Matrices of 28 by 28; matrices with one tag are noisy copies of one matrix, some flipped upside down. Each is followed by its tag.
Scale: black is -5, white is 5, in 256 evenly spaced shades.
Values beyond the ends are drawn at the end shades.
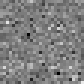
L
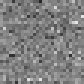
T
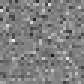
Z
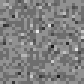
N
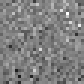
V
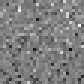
V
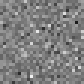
N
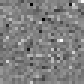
L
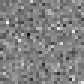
L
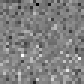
V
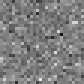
T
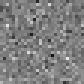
Z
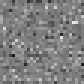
T
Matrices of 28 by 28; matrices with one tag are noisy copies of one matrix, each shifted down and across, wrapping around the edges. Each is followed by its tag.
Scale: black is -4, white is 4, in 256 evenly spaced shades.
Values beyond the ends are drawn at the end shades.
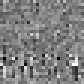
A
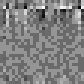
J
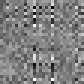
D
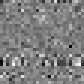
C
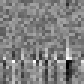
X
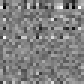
C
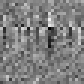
X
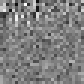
A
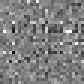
C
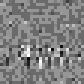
A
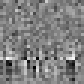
J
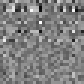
C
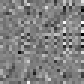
D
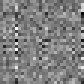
D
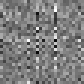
D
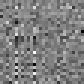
D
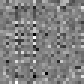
D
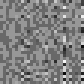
D
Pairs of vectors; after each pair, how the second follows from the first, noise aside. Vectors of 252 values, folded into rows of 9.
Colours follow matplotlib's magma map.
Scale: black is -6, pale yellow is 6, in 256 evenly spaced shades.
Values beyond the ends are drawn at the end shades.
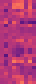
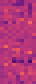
negated, partly zeroed.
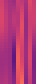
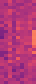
wrapped around, negated, partly zeroed.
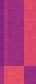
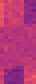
negated, partly zeroed.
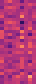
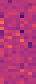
negated, partly zeroed.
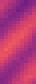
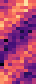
negated, scaled up.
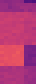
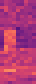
wrapped around, negated.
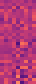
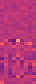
reversed, negated, partly zeroed.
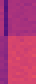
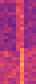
wrapped around, negated.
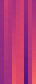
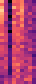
reversed, scaled up.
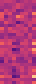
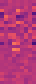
negated, partly zeroed.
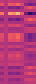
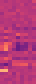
reversed, negated, partly zeroed.
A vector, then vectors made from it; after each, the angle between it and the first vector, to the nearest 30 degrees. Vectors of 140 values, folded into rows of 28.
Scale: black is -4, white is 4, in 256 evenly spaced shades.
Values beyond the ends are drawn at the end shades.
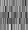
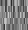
90 degrees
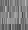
150 degrees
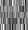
90 degrees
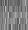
150 degrees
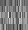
120 degrees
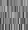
90 degrees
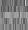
120 degrees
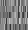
120 degrees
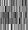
30 degrees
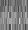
150 degrees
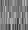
150 degrees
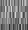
120 degrees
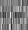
60 degrees
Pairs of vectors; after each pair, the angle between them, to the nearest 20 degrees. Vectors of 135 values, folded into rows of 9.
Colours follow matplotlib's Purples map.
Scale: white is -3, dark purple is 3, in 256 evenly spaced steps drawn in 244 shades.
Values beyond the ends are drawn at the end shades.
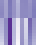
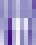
20 degrees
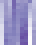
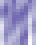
40 degrees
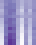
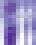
20 degrees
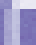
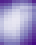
80 degrees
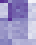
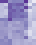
20 degrees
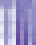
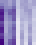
160 degrees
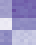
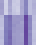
100 degrees
